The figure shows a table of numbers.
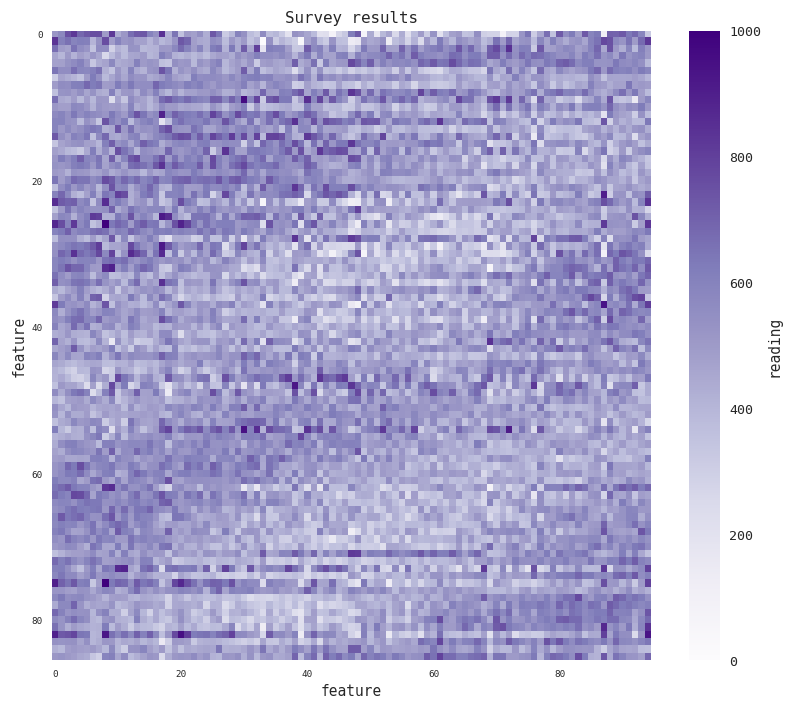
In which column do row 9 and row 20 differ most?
9
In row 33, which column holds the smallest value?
39
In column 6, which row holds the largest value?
25
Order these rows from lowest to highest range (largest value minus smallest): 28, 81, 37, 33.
33, 28, 81, 37
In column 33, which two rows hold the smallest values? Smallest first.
1, 23
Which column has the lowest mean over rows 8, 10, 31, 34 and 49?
54
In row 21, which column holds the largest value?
38
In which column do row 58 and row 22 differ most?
87
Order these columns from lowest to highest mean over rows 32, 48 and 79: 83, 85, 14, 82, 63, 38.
63, 85, 14, 38, 82, 83
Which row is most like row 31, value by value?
67
